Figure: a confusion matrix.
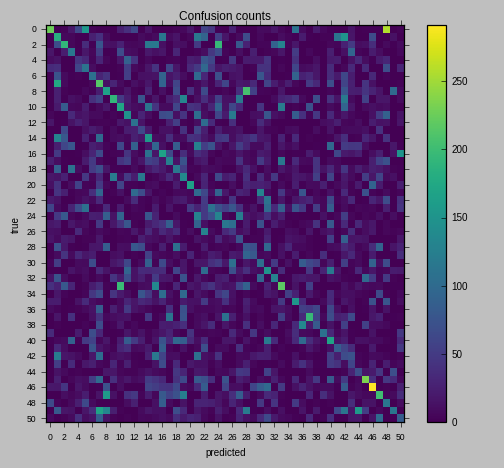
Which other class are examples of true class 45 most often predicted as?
7
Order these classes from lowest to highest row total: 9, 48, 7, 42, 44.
44, 48, 42, 7, 9
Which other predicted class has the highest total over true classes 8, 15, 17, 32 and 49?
28
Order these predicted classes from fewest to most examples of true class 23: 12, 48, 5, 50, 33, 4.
12, 48, 50, 4, 33, 5
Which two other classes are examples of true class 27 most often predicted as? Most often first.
42, 40
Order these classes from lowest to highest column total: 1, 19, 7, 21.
19, 21, 1, 7
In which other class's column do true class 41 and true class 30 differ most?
26
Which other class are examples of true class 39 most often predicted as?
6
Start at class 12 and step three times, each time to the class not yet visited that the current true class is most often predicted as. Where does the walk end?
40
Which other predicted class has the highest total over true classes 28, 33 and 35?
10
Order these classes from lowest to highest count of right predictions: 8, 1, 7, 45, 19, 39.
39, 19, 8, 1, 7, 45
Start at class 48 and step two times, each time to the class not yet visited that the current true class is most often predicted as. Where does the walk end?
50
